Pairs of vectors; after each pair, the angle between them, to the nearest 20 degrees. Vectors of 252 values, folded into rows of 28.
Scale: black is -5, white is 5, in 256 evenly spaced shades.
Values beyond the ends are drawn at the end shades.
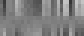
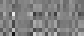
100 degrees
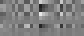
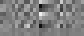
20 degrees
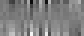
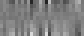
20 degrees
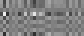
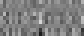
60 degrees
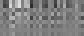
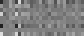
60 degrees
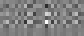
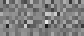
40 degrees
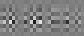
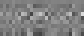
100 degrees
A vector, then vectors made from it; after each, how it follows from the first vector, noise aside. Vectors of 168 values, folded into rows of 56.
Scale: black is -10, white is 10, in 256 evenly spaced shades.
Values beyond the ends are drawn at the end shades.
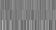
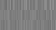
reversed, shrunk.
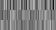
reversed, negated, scaled up.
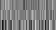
negated, scaled up.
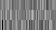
negated, scaled up.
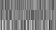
scaled up.
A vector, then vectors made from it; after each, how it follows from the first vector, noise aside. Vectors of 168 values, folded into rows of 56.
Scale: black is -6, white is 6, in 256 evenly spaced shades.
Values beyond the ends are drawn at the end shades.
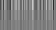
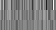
negated.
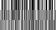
negated, scaled up.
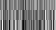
reversed, negated, scaled up.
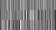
wrapped around, negated.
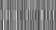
wrapped around, negated.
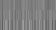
reversed, shrunk.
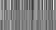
negated.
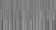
reversed, shrunk.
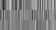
sign-scrambled.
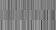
wrapped around, shrunk.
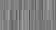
wrapped around, shrunk.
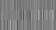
wrapped around, shrunk.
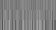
reversed, shrunk.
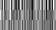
negated, scaled up.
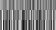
reversed, negated, scaled up.
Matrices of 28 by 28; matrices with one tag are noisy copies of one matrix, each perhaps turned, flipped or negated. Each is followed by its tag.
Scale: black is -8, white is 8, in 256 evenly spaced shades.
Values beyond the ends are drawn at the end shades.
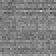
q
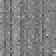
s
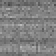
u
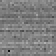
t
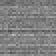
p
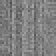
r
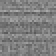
r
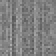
r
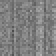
s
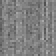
q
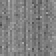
t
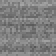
u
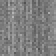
t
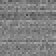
s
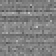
r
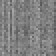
q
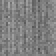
t
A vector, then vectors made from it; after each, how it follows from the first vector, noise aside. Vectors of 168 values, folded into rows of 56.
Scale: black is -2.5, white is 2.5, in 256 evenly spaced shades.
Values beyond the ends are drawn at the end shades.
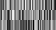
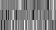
reversed, partly zeroed.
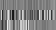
negated, partly zeroed.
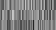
shrunk.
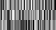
copied.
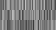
shrunk.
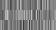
wrapped around, negated, shrunk.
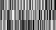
copied.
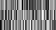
reversed.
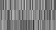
shrunk.
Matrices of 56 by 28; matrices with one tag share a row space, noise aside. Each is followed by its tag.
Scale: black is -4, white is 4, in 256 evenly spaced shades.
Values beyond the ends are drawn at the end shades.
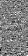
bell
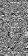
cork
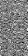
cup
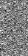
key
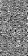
cup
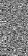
key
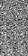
key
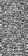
bell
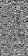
cup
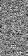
bell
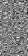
cup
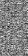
cork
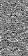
bell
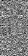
key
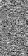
bell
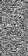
bell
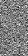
cup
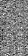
key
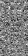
cork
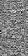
bell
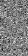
key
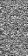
cork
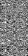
key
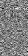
cork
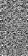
key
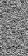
bell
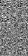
key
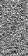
bell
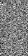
key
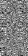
key
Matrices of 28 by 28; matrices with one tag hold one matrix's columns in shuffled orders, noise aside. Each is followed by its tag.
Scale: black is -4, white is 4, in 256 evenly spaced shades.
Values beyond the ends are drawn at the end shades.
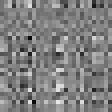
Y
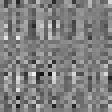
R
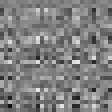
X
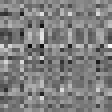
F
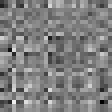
Y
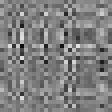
F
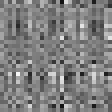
R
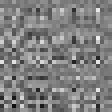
X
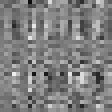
R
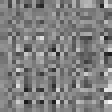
Y
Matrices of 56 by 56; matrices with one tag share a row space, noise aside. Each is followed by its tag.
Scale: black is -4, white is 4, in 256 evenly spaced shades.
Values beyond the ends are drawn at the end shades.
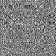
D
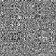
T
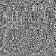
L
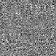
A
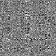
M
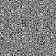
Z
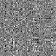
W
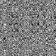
L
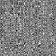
T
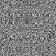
D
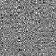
T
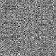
T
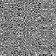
T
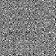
D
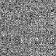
A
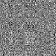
D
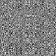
D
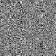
Z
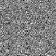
M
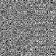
A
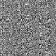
M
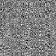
M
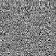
M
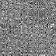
A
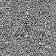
M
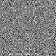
D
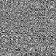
A
